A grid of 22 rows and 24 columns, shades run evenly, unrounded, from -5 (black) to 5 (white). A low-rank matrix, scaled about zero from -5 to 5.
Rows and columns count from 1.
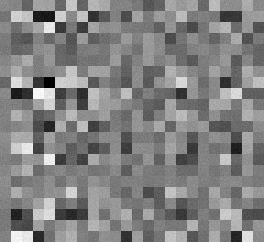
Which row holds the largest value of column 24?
8
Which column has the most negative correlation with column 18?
11
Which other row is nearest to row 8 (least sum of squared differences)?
2
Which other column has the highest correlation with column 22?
12
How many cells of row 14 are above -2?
19
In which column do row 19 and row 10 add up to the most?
5
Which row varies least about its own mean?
17
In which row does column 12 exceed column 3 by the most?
9
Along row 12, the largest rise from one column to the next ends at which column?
6
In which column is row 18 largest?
7
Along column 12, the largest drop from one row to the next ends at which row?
22
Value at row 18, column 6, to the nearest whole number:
1
